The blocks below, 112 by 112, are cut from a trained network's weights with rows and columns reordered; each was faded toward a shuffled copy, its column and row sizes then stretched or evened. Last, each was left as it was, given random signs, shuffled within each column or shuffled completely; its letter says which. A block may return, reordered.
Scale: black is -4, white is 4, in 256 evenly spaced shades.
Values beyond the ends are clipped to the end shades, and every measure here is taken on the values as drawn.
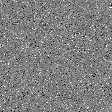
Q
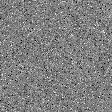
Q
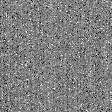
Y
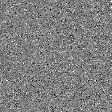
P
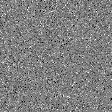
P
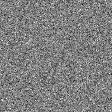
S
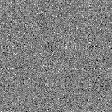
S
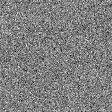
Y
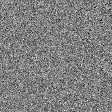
Q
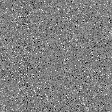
P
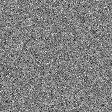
Q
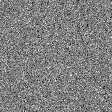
Q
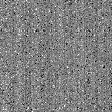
S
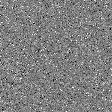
Q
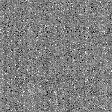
S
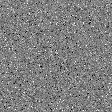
Q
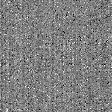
S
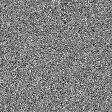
Y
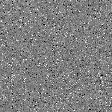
Y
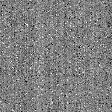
S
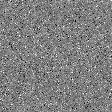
Q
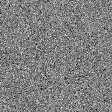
Y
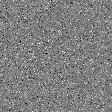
Q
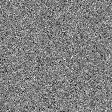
Q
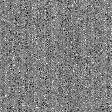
Y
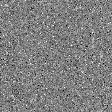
Y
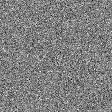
Q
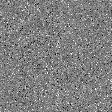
Y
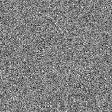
S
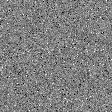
Q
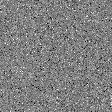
Q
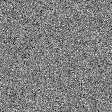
Q
